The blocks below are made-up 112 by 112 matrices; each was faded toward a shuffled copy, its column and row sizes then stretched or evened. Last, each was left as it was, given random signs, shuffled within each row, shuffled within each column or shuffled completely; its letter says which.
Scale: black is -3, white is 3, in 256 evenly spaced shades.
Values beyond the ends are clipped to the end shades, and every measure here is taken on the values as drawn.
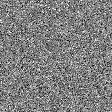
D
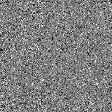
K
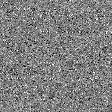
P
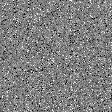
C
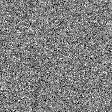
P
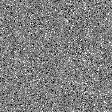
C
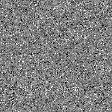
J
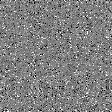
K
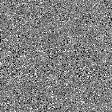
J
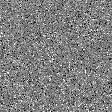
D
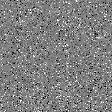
K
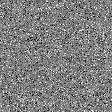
P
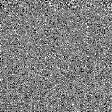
K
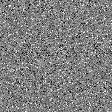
P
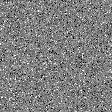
D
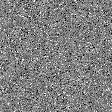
D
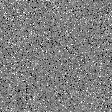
D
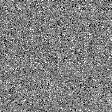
J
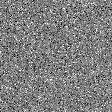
D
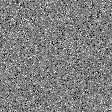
D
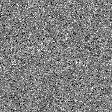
P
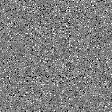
K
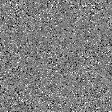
J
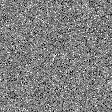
D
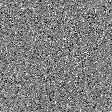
D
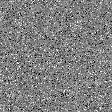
P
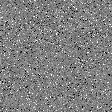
D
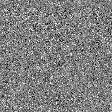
J
